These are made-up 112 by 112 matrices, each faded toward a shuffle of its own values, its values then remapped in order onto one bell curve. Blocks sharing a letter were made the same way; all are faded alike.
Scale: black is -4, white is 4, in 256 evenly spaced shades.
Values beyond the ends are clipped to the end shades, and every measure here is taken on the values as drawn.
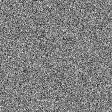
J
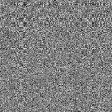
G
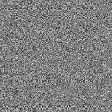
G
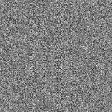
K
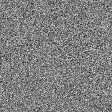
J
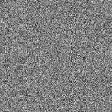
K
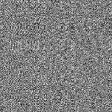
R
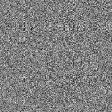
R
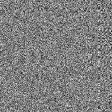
K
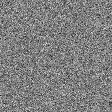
J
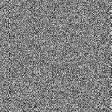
R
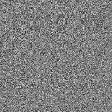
K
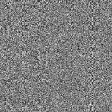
K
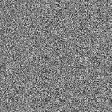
K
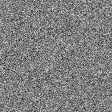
J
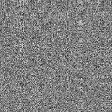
K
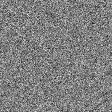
J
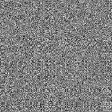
G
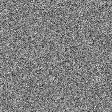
J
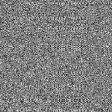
G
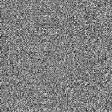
R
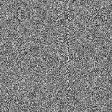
K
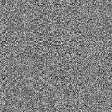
G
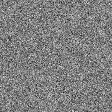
J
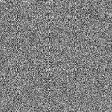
K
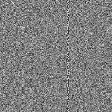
R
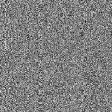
K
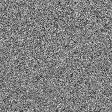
J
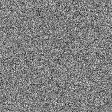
J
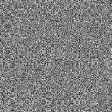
G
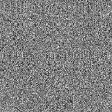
K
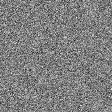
J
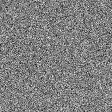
J
